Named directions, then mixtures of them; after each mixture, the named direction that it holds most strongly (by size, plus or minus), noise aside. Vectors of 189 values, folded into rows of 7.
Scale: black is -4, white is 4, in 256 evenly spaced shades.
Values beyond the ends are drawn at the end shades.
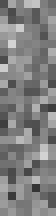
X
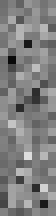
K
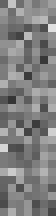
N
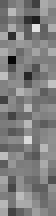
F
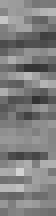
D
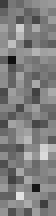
K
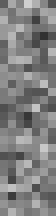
X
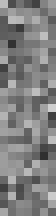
X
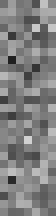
F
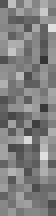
N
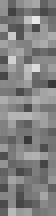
F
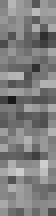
D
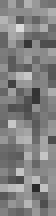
K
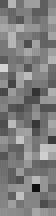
X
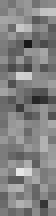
D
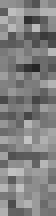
D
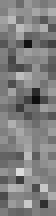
K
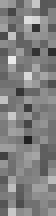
F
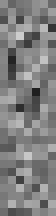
K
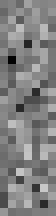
K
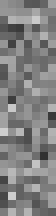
X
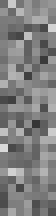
N
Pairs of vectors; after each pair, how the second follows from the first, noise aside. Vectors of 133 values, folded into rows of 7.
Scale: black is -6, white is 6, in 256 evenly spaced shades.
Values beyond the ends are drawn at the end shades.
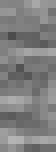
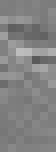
wrapped around, partly zeroed.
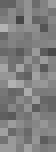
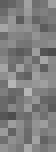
copied.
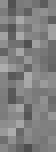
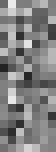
negated, scaled up.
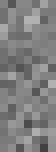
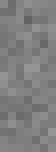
wrapped around, shrunk.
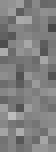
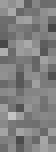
copied.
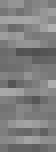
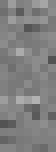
reversed, negated, partly zeroed.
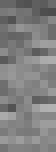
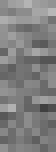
negated.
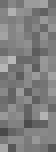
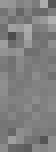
reversed, negated, partly zeroed.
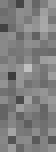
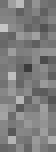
negated.
